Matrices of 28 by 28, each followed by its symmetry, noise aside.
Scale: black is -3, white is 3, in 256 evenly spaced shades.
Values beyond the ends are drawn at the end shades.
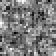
symmetric.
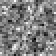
same after a half turn.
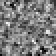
same after a half turn.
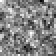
no symmetry.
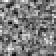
no symmetry.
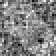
symmetric.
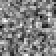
no symmetry.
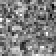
no symmetry.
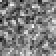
symmetric.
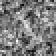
same after a half turn.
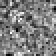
symmetric.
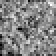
symmetric across the other diagonal.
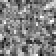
no symmetry.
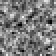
no symmetry.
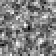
symmetric.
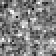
symmetric.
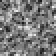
symmetric.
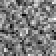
symmetric across the other diagonal.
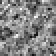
symmetric.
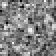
symmetric.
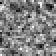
no symmetry.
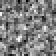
no symmetry.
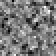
symmetric across the other diagonal.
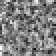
no symmetry.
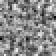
same after a half turn.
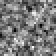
same after a half turn.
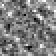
symmetric across the other diagonal.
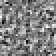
same after a half turn.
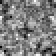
symmetric across the other diagonal.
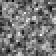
symmetric.
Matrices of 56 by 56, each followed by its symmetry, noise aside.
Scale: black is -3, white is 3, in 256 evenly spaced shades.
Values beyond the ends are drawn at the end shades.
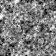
symmetric.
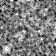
symmetric across the other diagonal.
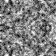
mirrored top to bottom.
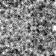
mirrored top to bottom.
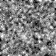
antisymmetric.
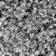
symmetric across the other diagonal.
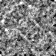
symmetric.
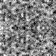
mirrored top to bottom.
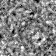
symmetric.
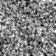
antisymmetric.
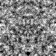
mirrored left to right.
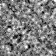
symmetric across the other diagonal.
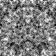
mirrored left to right.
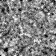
symmetric across the other diagonal.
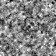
symmetric across the other diagonal.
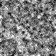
symmetric across the other diagonal.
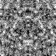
mirrored left to right.
